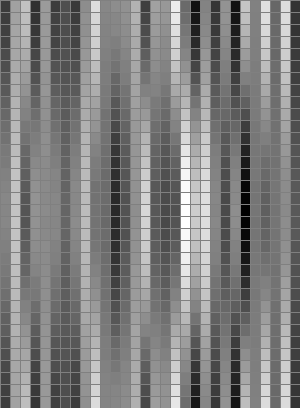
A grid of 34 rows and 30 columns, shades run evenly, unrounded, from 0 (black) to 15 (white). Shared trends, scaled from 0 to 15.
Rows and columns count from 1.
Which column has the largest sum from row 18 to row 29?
19
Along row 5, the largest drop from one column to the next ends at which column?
30
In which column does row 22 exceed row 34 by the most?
20
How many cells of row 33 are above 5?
20
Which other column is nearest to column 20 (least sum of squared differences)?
15
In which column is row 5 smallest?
24
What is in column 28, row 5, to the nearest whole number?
6
